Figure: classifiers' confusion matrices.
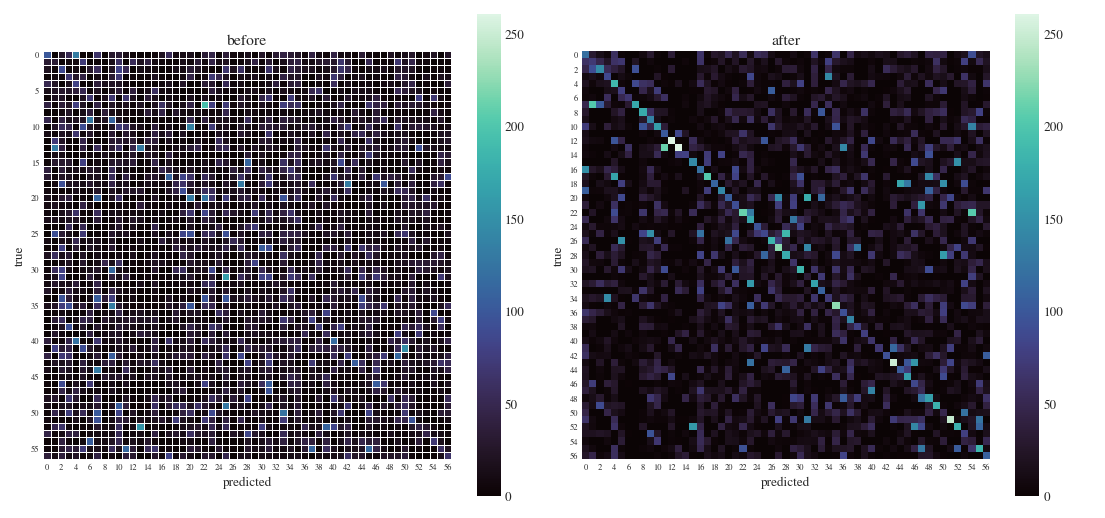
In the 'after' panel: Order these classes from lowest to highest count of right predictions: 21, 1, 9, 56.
1, 21, 56, 9
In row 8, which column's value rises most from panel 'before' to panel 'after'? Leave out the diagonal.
33
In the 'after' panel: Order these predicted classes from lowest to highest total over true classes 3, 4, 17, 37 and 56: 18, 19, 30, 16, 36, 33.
33, 18, 19, 16, 36, 30
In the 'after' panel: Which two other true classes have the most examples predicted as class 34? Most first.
3, 1
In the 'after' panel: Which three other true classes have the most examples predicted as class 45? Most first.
18, 43, 44
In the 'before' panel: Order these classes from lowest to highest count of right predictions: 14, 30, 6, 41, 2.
14, 41, 30, 6, 2
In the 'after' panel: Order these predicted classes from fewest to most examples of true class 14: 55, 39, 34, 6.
55, 34, 6, 39
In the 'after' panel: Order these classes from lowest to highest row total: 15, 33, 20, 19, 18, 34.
33, 15, 19, 34, 18, 20
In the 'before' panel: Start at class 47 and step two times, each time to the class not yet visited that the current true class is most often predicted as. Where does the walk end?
25
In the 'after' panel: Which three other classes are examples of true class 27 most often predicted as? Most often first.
31, 38, 52
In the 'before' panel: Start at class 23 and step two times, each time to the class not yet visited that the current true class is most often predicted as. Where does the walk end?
9
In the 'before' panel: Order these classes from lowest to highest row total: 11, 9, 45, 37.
45, 11, 37, 9
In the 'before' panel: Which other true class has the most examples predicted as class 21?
49
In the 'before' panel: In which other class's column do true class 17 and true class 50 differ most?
33
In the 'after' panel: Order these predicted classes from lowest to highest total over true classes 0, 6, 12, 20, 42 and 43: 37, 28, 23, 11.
11, 28, 37, 23
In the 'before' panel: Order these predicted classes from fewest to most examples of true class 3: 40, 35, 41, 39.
39, 35, 41, 40
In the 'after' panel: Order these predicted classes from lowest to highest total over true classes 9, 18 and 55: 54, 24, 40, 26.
26, 24, 40, 54
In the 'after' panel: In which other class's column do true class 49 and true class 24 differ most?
2
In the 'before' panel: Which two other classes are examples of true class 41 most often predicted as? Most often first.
50, 5
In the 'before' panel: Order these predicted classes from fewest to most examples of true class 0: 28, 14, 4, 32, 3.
14, 28, 32, 3, 4
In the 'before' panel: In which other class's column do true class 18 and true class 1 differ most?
27
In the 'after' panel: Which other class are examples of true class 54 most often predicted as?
10
